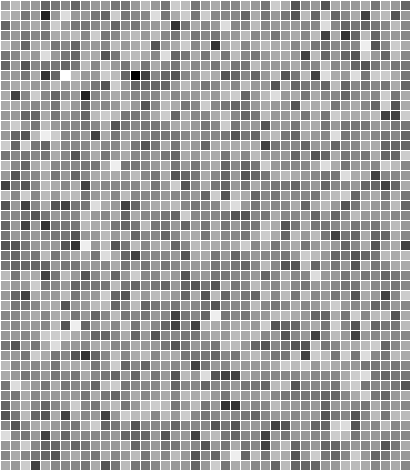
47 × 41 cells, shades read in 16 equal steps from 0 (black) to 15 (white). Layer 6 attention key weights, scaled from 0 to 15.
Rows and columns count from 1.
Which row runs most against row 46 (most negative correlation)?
43
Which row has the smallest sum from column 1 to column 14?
21
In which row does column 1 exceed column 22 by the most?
5
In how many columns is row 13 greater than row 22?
18
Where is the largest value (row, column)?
8, 7
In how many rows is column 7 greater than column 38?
21
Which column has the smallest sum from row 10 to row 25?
3
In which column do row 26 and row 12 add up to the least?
14
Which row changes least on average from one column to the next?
40
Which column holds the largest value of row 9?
12
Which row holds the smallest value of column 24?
41
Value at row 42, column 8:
10
